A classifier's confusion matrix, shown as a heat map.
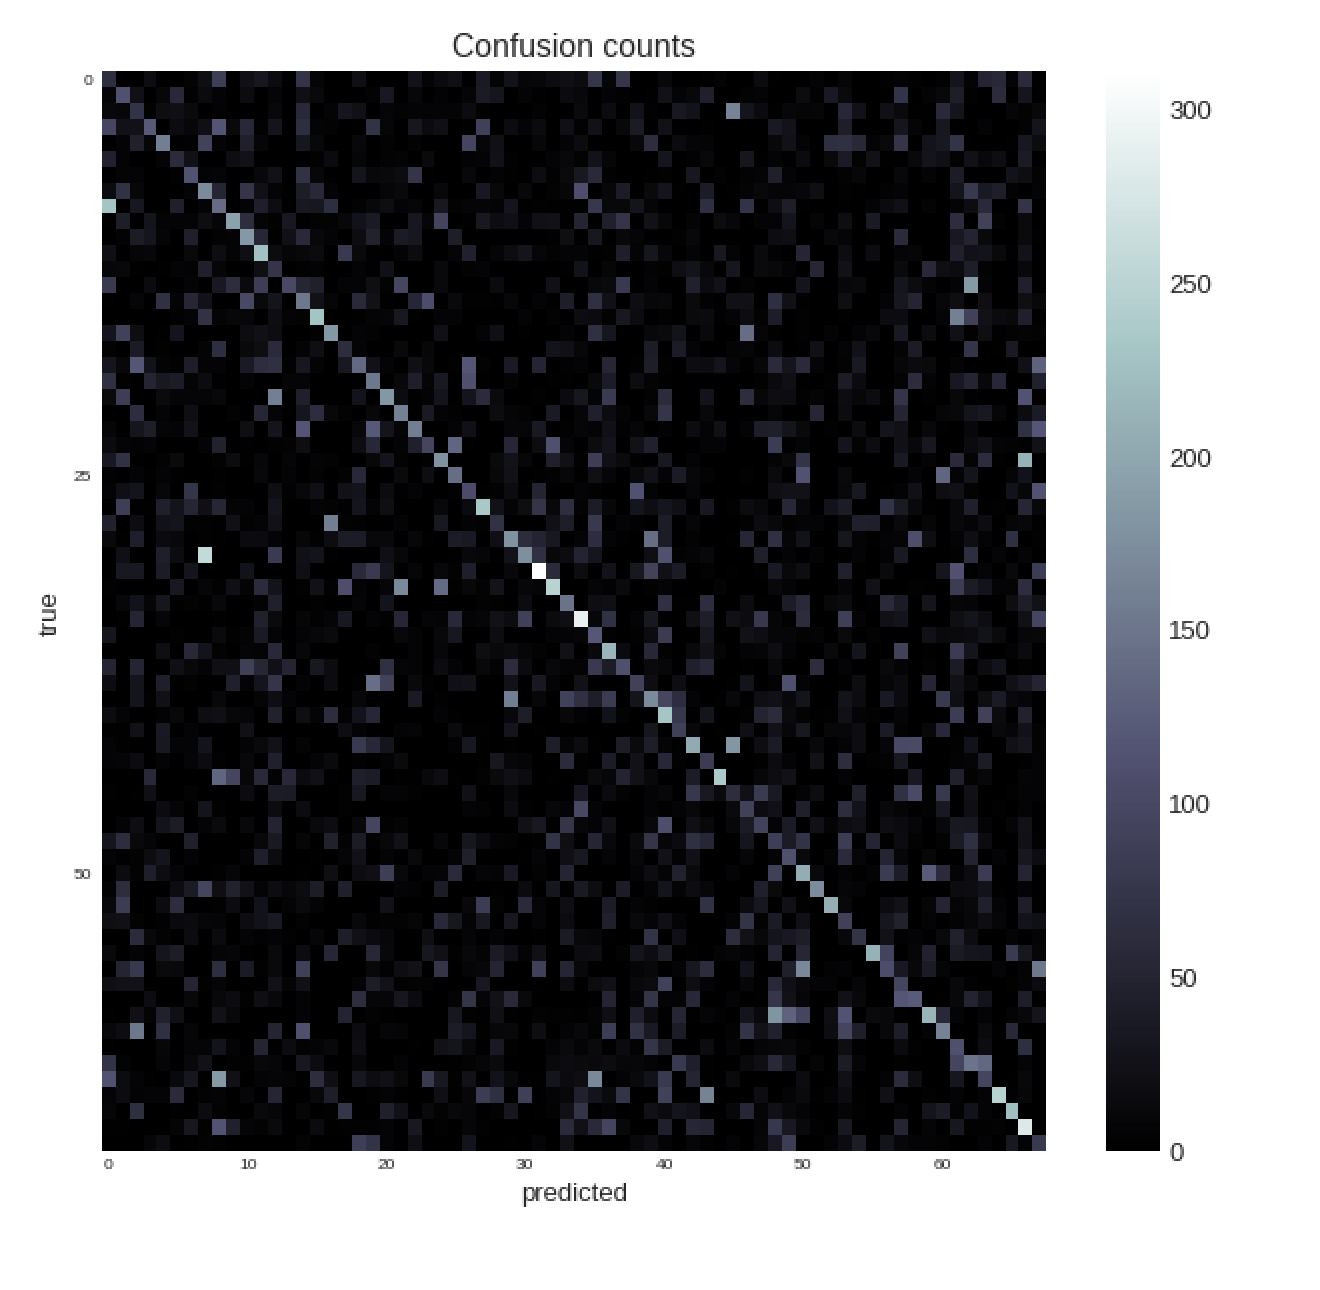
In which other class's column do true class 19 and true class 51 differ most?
26
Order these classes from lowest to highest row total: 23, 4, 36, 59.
36, 23, 4, 59
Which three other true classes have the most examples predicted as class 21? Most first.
32, 13, 34
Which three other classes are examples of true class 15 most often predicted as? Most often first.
61, 62, 7
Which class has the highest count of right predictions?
31
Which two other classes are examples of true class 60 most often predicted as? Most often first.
2, 14
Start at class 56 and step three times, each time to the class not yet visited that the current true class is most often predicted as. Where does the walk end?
48
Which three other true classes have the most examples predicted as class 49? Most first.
59, 38, 67
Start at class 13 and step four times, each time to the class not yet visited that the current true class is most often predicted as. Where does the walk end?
0
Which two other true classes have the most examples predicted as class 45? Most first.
42, 2
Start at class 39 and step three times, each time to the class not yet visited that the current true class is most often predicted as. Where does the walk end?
57
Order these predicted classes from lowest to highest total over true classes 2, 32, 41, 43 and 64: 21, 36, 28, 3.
3, 36, 28, 21
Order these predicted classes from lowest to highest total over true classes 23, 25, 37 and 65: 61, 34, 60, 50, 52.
52, 61, 34, 50, 60
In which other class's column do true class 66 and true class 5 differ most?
8
